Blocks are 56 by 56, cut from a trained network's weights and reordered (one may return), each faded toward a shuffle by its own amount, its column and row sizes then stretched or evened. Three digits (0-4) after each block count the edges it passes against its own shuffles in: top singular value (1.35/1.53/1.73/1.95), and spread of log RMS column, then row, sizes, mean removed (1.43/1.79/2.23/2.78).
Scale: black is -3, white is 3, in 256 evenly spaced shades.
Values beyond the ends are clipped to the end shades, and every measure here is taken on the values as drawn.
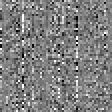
3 4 0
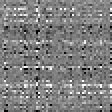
4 4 3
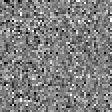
0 3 2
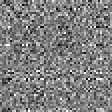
4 1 3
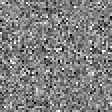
0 1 1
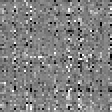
1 4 2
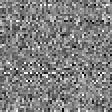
3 0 3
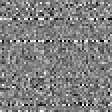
4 0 4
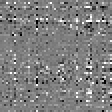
1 3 4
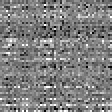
4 3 3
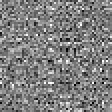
4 3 2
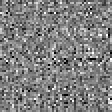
2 2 3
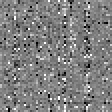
1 4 0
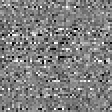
1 0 4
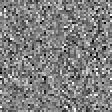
1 2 0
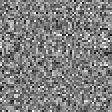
2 0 2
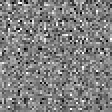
1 2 3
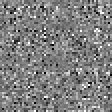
0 2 3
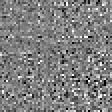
1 3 3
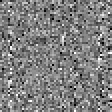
2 3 0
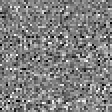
1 0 3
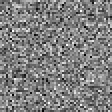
3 1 0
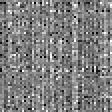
4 0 3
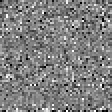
0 2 3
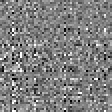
3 3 3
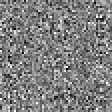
2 2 0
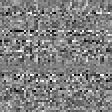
3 1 4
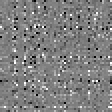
0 3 2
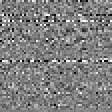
4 1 4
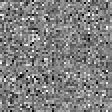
0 3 2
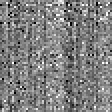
3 0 2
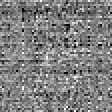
3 3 1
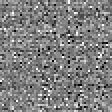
1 2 0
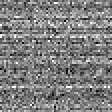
4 0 2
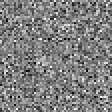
2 0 2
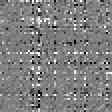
3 4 3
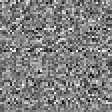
2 0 3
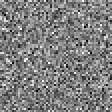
2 0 0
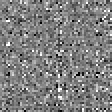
0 3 3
